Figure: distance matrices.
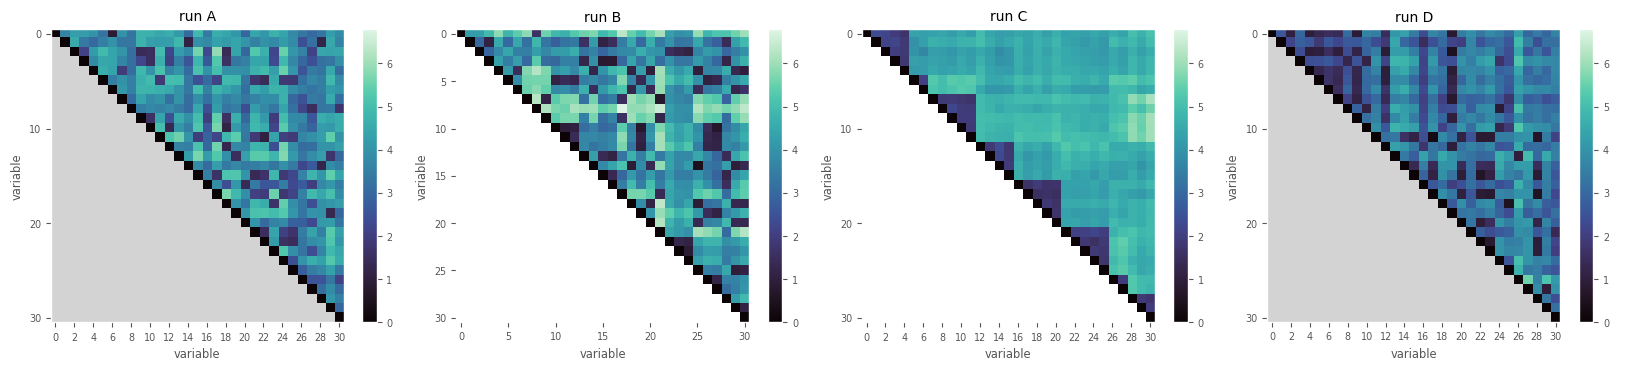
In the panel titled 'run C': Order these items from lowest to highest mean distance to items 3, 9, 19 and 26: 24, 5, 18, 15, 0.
0, 18, 15, 24, 5
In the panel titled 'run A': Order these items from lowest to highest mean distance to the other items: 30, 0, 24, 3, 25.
25, 3, 30, 0, 24
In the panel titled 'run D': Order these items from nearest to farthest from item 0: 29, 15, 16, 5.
5, 16, 29, 15
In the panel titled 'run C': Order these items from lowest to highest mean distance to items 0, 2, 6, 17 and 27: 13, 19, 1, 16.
1, 19, 16, 13
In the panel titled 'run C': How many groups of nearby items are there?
8
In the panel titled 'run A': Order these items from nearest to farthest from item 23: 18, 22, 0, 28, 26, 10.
18, 10, 26, 28, 22, 0
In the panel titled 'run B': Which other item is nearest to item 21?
7
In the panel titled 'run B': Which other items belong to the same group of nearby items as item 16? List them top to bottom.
1, 3, 13, 15, 28
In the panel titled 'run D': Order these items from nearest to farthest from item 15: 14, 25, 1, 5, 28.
28, 14, 1, 5, 25
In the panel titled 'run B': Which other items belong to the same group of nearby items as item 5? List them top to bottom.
10, 11, 12, 19, 26, 27
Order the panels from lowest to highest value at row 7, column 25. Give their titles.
run D, run A, run C, run B
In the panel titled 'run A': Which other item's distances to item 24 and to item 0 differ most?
6
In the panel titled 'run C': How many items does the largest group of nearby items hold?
5
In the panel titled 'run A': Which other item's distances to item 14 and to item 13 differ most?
1
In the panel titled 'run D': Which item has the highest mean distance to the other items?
26
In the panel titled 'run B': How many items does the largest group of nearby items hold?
8
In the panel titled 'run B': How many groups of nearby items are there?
6
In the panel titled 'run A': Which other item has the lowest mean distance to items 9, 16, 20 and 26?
27
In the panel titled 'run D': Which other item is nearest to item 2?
19
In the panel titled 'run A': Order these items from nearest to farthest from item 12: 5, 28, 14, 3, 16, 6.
3, 16, 14, 28, 6, 5
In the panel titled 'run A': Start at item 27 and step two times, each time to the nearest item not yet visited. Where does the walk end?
30
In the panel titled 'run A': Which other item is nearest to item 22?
11
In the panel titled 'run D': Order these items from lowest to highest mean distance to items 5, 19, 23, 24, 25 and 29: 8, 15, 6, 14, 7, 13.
7, 8, 6, 15, 14, 13
